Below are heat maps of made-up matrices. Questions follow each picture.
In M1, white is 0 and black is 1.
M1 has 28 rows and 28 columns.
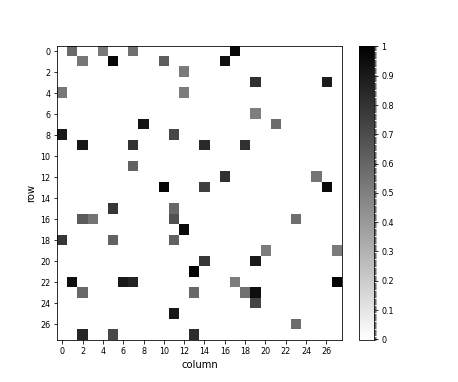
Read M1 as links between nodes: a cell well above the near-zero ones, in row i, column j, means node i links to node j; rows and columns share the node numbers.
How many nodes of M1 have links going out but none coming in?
4
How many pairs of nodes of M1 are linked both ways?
2
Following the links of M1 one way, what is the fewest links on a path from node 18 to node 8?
3
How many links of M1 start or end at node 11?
6
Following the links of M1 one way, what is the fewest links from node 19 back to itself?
2
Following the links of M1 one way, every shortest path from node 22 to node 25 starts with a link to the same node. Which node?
node 17
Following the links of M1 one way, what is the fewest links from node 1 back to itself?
5
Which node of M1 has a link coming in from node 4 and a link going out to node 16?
node 12
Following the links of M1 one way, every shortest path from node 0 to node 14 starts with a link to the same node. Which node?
node 7
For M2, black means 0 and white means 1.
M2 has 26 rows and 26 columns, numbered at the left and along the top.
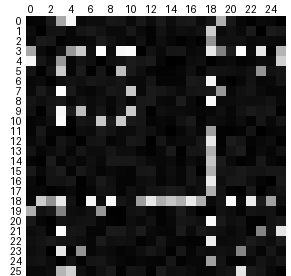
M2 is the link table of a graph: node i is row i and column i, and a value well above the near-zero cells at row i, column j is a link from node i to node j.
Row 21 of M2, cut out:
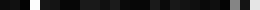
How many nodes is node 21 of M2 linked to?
3
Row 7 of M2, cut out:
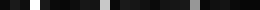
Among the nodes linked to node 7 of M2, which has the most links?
node 3
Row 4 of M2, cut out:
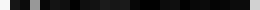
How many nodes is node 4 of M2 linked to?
3
